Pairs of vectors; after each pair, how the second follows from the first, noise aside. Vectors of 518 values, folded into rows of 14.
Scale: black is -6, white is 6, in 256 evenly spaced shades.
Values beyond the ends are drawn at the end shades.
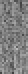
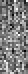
reversed, negated, scaled up.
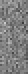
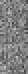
wrapped around.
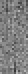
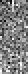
reversed, negated, scaled up.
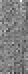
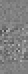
negated, partly zeroed.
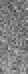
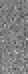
partly zeroed.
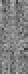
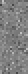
negated, partly zeroed.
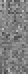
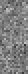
wrapped around, negated.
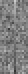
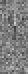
wrapped around, negated.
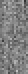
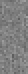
wrapped around, shrunk.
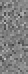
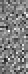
reversed, negated, scaled up.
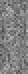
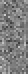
wrapped around, negated.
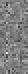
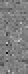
negated, partly zeroed.
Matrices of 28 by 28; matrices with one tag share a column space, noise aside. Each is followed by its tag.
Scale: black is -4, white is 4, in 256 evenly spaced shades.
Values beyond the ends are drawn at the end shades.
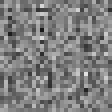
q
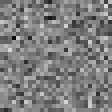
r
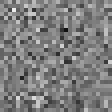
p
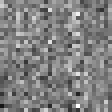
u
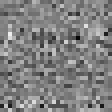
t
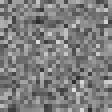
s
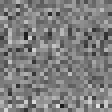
t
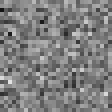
s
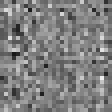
q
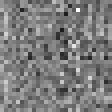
q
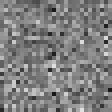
s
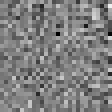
r
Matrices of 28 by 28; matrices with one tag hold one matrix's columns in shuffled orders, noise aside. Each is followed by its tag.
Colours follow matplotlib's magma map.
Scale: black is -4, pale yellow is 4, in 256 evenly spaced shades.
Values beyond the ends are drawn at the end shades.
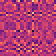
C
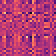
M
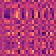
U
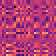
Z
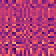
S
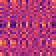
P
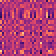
U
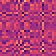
C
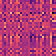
M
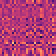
S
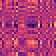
P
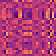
U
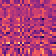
S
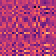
Z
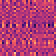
P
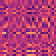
Z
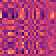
U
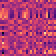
U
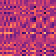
Z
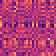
P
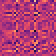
C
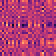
P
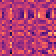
U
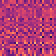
S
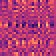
P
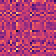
C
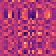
U
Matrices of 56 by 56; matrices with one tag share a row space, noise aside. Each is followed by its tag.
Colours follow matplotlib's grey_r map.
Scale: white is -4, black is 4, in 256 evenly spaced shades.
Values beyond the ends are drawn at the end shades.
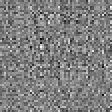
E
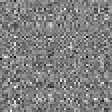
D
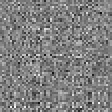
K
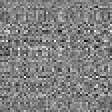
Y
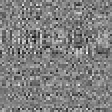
K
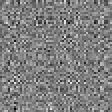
D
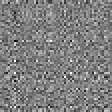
D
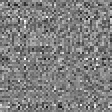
Y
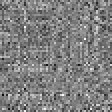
Y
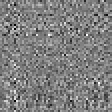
D
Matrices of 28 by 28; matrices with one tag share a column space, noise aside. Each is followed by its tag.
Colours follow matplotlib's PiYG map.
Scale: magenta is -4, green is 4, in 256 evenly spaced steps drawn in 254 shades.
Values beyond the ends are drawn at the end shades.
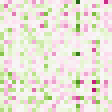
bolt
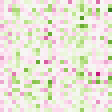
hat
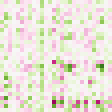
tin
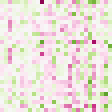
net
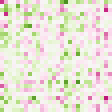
bolt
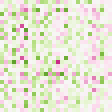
hat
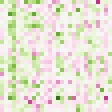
bolt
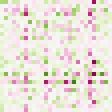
hat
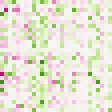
hat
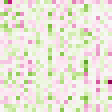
bolt
